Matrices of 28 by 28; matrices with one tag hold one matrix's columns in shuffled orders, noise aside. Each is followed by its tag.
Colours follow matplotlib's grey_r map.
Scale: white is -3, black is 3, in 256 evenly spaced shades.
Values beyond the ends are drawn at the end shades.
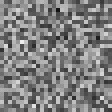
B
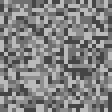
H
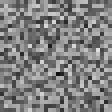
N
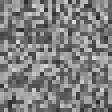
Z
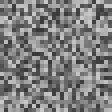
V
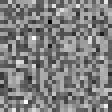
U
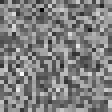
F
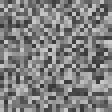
H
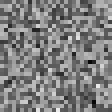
B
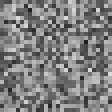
U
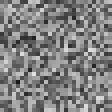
F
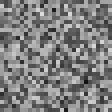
B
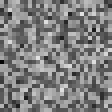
Z
